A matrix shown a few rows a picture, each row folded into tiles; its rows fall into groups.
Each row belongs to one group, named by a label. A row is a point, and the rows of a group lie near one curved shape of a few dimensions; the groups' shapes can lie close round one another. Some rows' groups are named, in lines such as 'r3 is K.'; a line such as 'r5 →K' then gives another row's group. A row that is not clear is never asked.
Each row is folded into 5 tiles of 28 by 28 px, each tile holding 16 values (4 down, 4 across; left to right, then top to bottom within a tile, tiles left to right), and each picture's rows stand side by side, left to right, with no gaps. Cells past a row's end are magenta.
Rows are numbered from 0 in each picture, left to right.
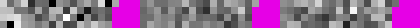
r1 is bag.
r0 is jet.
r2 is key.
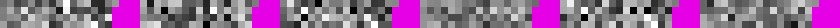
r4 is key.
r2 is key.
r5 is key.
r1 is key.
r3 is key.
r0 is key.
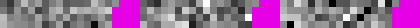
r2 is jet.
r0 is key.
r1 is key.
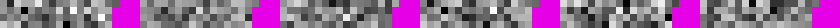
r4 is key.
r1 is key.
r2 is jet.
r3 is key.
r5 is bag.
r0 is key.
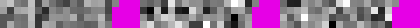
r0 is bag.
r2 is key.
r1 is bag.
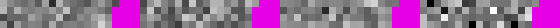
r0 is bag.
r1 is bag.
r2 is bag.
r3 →key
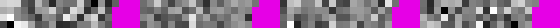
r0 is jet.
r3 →key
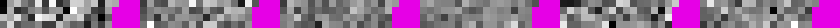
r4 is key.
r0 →bag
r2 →bag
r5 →key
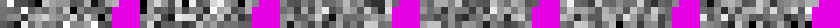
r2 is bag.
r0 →key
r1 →bag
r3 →key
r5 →key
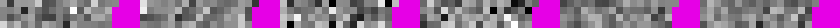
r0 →key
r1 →bag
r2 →jet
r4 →key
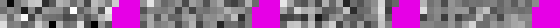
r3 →bag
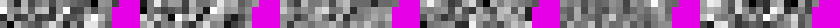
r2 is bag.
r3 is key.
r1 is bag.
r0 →bag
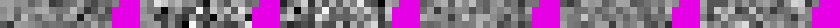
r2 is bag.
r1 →key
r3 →bag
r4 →key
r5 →bag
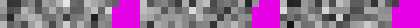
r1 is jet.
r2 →bag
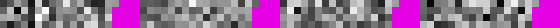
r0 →bag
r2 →bag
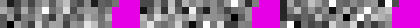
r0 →bag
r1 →bag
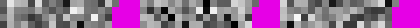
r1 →key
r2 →jet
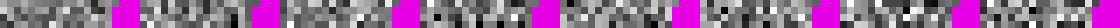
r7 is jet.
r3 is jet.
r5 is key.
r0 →bag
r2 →jet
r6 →jet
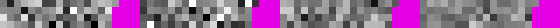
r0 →key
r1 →jet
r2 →bag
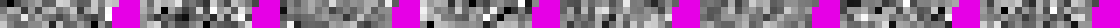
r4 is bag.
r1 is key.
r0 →key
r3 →jet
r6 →key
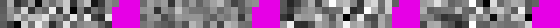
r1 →bag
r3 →key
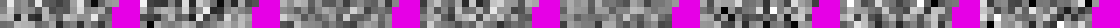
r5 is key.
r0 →jet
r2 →jet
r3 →bag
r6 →jet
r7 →jet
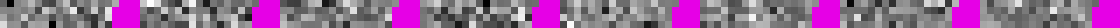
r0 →key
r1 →key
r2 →key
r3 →key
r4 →bag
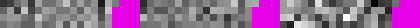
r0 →bag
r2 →jet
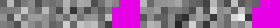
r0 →key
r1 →key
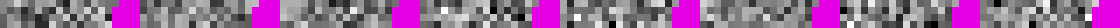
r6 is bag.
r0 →key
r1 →key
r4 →jet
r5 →jet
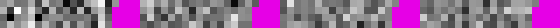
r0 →bag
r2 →jet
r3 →key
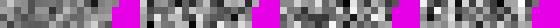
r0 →bag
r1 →jet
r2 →key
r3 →bag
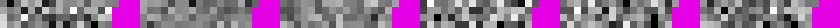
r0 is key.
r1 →jet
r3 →jet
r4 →bag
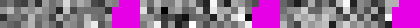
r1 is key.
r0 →key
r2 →key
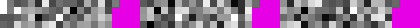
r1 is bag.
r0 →bag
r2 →key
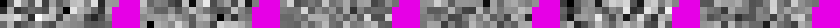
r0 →bag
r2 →key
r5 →key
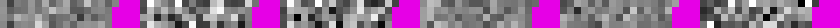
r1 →jet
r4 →bag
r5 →jet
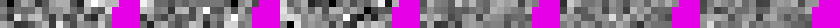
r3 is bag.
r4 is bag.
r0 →jet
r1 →bag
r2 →jet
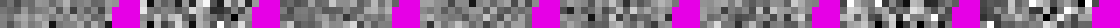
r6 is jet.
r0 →key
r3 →jet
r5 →key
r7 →jet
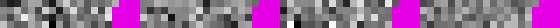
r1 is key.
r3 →bag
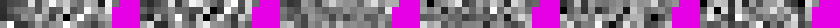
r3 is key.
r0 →jet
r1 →jet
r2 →jet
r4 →bag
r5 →bag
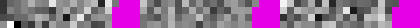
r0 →jet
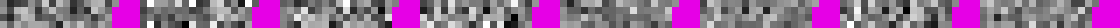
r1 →jet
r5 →bag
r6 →bag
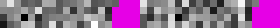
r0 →key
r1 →bag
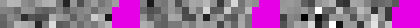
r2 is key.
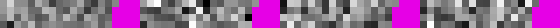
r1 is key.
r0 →jet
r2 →bag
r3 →jet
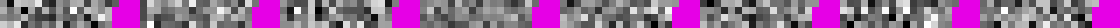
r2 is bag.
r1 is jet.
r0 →key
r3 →bag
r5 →key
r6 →bag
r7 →key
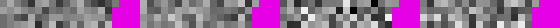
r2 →key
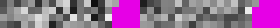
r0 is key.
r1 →bag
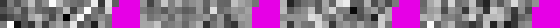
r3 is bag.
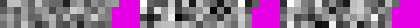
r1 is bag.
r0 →jet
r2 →jet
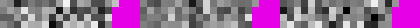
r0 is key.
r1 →key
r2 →bag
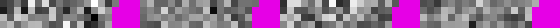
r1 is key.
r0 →bag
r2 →bag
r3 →key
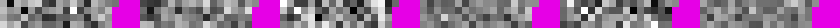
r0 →key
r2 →bag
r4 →key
